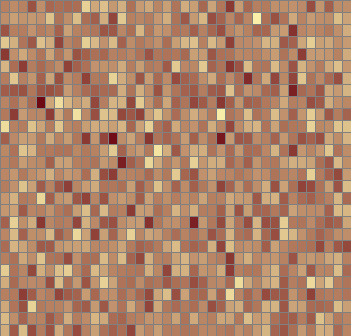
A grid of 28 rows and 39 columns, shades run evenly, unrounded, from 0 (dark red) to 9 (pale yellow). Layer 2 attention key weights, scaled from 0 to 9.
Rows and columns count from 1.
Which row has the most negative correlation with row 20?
28
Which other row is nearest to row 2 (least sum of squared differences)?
20
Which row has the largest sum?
11
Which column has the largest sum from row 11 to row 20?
39
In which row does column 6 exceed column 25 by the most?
12
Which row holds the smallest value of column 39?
21
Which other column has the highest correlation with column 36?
25
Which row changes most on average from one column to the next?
10
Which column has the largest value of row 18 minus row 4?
26
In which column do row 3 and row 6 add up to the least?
33
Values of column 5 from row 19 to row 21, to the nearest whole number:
2 5 3
